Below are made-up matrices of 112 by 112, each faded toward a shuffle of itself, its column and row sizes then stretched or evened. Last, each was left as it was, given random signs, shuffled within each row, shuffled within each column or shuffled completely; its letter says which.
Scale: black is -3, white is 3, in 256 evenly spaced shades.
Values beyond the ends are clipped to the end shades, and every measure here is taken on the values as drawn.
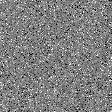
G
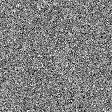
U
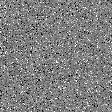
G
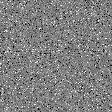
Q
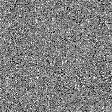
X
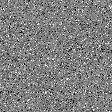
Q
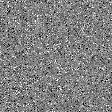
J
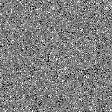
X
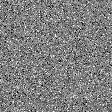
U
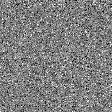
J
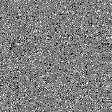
X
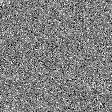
U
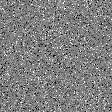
U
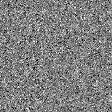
X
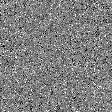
G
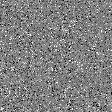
J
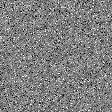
U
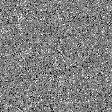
X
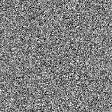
X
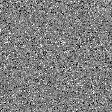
Q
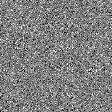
X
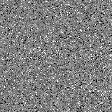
X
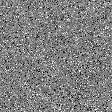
Q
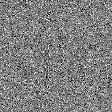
X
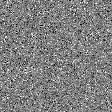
G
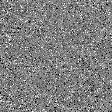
J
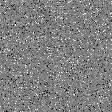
U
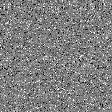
X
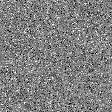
G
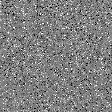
J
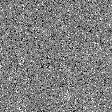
G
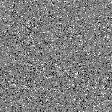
X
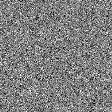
X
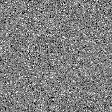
X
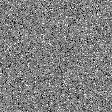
G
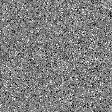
J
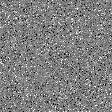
G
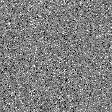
G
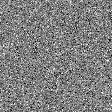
G
